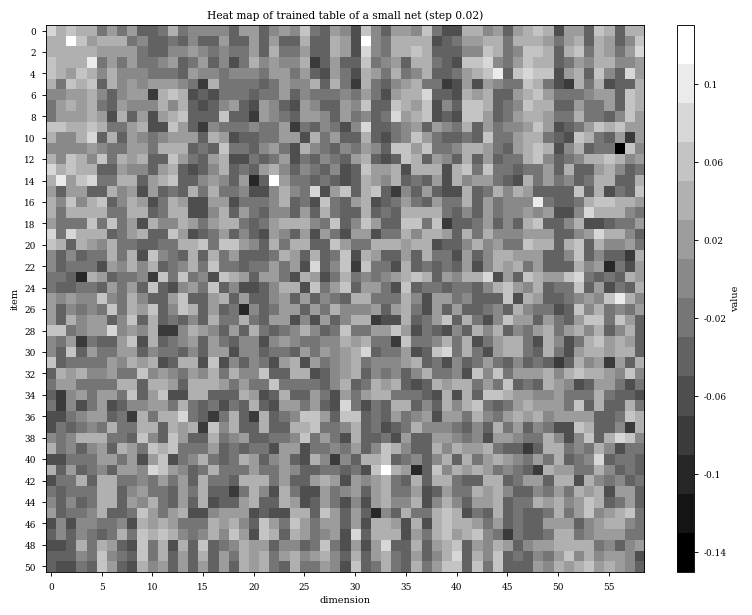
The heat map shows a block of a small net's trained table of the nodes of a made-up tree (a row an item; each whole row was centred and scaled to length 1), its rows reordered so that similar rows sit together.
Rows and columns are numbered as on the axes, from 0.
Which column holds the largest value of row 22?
26
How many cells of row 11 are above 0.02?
15
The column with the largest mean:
54
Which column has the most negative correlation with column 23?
25
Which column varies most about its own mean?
31
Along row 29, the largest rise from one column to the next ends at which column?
35
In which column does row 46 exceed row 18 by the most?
39
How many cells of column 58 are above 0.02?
13
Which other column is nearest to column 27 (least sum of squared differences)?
53
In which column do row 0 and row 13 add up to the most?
0
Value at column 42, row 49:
0.04
